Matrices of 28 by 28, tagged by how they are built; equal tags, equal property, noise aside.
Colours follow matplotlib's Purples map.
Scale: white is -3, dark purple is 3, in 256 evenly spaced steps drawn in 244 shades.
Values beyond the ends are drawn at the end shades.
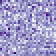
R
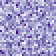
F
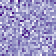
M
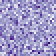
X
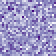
X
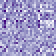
R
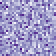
F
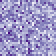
F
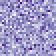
X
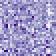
R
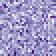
X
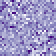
M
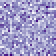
X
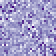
M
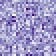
R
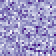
X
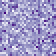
F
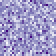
X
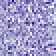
F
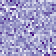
M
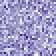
X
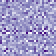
R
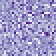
R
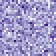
F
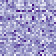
R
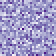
F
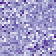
M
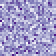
X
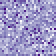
M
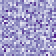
F
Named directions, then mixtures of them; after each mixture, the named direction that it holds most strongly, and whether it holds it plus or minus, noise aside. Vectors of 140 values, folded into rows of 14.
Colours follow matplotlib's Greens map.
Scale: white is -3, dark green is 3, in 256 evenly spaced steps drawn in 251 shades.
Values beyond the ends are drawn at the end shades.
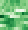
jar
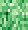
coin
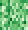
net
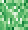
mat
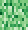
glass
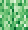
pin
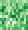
net, minus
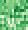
jar, minus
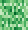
glass, minus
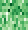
coin, minus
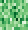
mat, minus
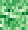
jar, plus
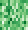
net, plus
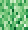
pin, plus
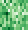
coin, plus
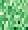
glass, minus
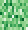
glass, plus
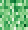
pin, minus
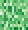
glass, minus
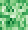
net, plus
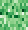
glass, plus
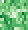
jar, plus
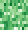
glass, plus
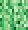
pin, plus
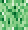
mat, minus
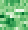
jar, plus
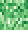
mat, plus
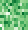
coin, minus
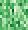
pin, plus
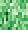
coin, plus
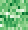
jar, plus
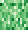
mat, plus
